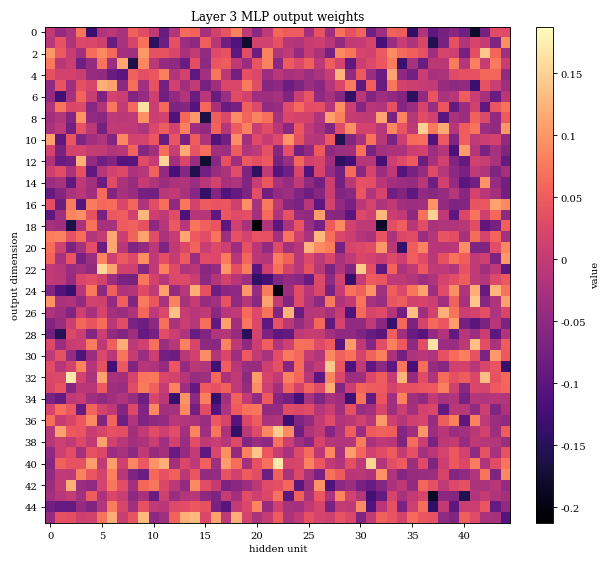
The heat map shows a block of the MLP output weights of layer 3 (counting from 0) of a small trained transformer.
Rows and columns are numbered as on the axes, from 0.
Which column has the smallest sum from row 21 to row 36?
16
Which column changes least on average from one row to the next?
25
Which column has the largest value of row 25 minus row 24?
22
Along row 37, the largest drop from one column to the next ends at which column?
24
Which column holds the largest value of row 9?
36
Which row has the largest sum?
40
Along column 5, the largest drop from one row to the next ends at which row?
6
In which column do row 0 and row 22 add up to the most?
30
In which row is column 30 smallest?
5
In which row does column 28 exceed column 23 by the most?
43
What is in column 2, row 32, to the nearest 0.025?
0.175
